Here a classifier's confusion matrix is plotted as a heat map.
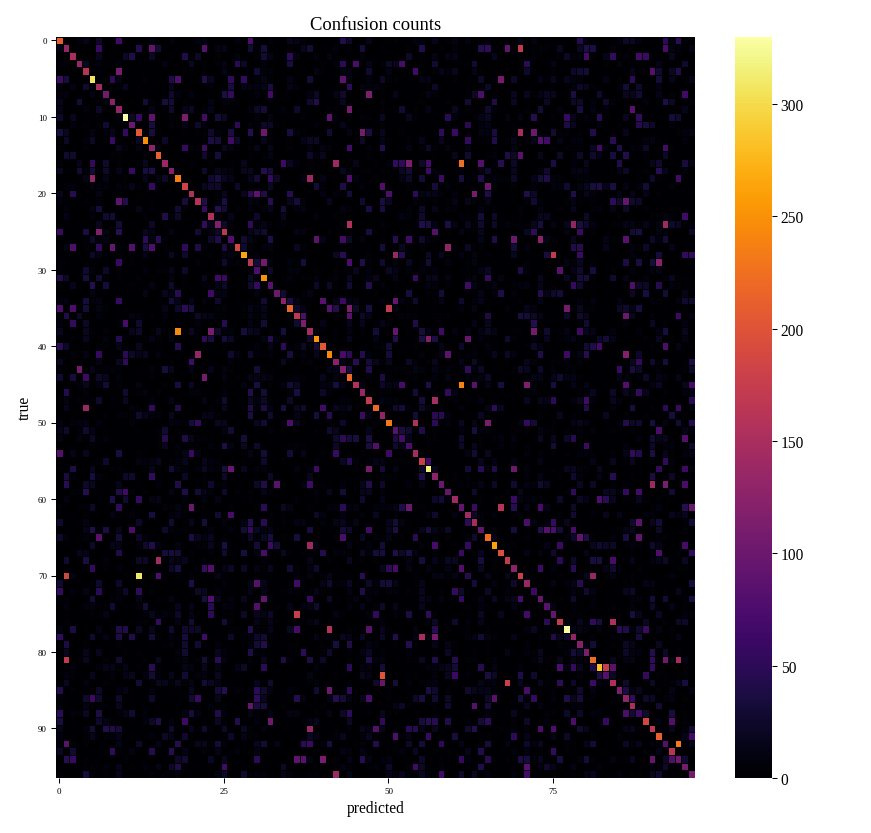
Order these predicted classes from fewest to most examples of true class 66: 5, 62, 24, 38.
24, 5, 62, 38
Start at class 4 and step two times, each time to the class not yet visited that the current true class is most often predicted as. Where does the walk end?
44
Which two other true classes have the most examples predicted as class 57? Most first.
47, 78
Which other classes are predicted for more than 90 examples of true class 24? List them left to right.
44, 78, 92
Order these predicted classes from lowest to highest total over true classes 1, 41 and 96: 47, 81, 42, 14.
47, 81, 14, 42
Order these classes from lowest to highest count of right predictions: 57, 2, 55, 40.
57, 2, 55, 40
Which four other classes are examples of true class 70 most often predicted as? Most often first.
12, 1, 81, 15
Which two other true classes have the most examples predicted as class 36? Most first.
75, 94
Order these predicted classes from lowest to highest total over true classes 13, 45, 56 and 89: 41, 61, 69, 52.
41, 52, 69, 61
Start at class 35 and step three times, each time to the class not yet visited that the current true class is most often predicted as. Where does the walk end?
0
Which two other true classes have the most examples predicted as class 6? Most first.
25, 65
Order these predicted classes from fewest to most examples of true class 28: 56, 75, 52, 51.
56, 52, 51, 75
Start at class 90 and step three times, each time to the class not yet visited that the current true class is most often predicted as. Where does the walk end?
5
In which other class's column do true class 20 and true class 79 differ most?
63
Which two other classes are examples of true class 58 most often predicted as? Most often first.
90, 92
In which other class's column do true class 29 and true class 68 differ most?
15
